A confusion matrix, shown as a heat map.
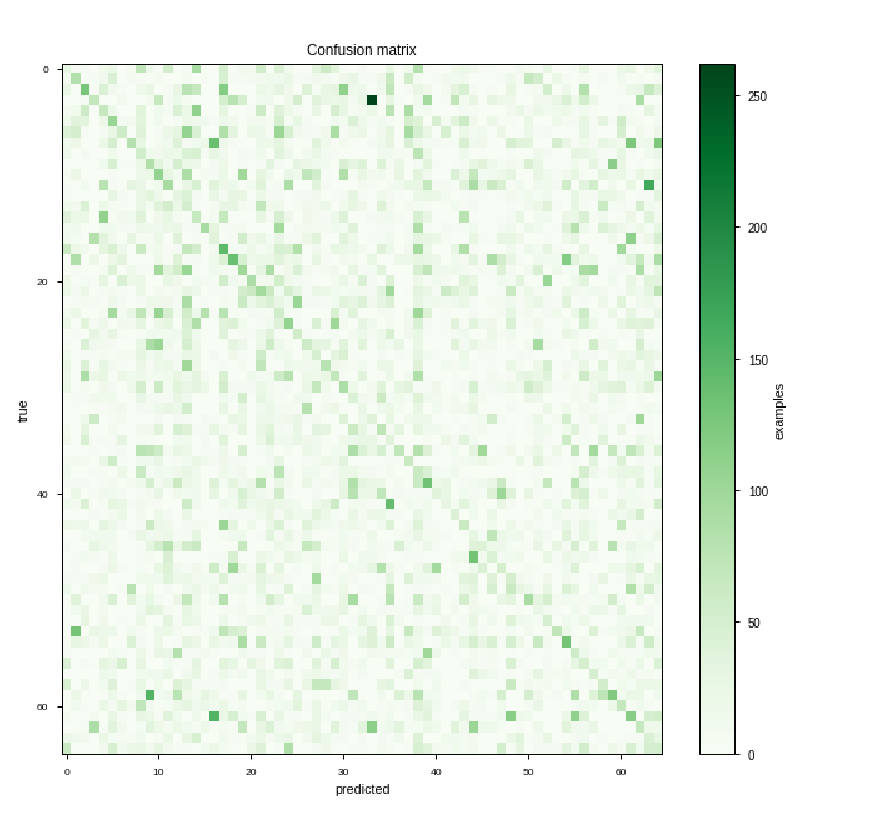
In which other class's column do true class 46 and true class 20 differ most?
44
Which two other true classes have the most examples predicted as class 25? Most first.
22, 17
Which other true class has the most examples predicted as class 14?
4
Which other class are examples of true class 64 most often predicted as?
24
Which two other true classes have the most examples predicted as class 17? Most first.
2, 43
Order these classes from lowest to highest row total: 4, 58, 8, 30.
8, 58, 4, 30
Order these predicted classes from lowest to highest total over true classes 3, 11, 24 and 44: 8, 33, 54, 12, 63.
12, 8, 54, 63, 33
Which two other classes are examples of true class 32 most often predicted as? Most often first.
26, 13
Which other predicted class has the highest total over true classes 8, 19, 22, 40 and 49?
13
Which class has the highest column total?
38
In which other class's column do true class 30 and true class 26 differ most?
9
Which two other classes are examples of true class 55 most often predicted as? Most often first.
39, 12
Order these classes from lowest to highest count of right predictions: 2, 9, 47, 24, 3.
47, 3, 9, 24, 2
